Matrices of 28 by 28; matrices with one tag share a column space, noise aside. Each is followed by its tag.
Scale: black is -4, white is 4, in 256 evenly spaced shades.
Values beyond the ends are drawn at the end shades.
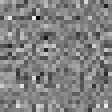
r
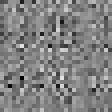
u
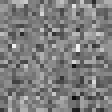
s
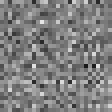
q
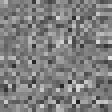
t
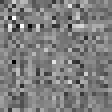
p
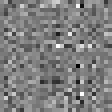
s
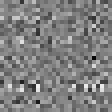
t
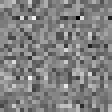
r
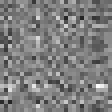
t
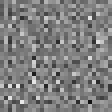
t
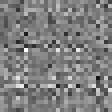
u
